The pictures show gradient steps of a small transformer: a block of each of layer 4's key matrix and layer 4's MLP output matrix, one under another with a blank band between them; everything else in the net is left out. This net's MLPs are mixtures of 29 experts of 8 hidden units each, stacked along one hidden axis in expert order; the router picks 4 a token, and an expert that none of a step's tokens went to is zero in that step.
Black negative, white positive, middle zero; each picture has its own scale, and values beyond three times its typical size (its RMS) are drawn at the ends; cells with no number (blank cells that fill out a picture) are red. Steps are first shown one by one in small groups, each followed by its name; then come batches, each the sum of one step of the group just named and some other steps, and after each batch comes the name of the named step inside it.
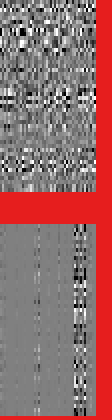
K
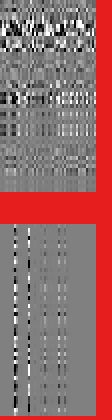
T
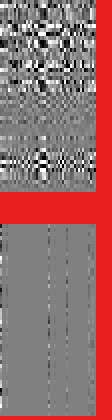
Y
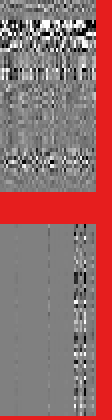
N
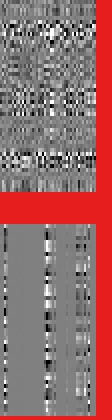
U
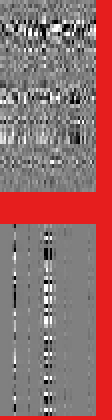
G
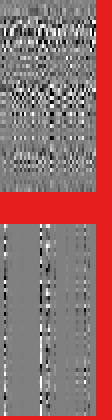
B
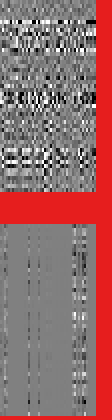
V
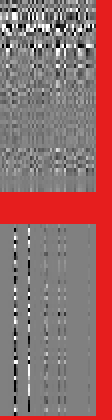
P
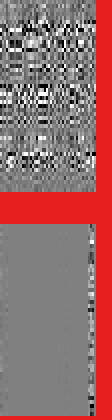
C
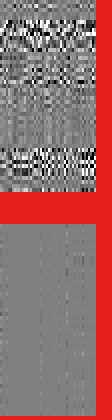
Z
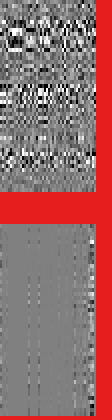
C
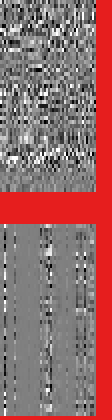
C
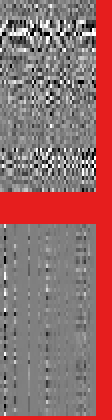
Z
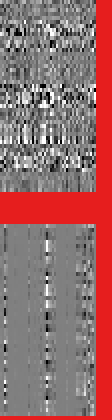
U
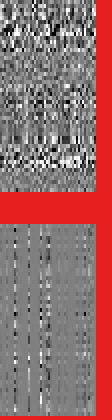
P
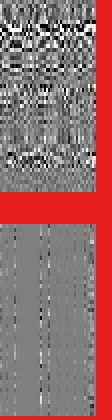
C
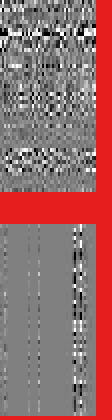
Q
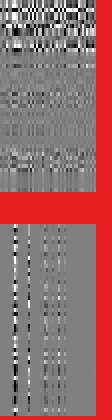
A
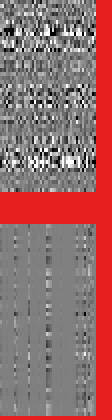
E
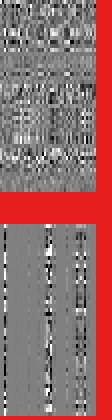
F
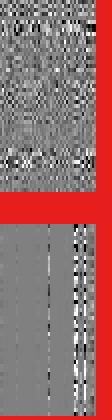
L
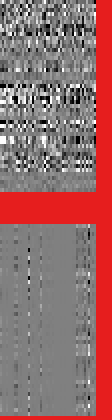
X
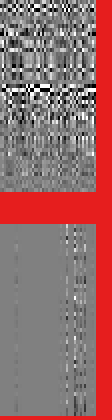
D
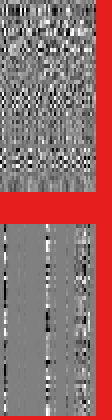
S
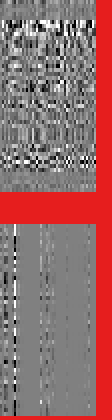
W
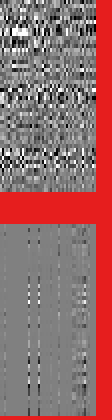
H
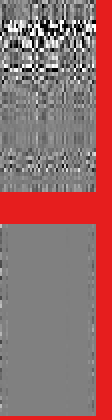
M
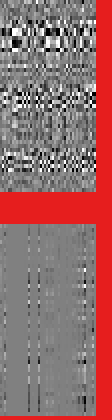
H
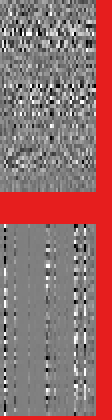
L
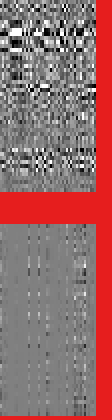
D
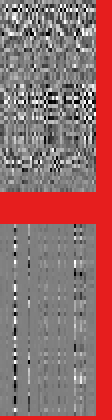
A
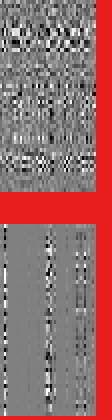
F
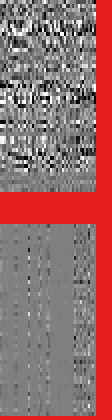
X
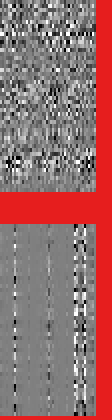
L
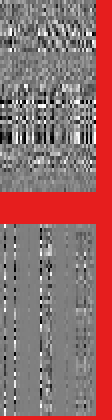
F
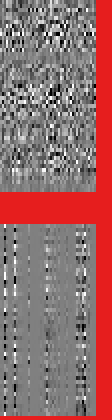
A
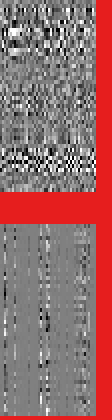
S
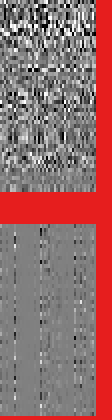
M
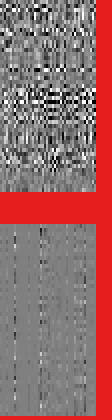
D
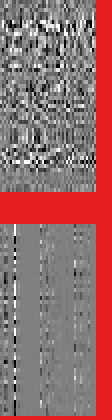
W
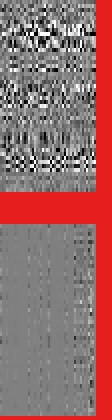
M
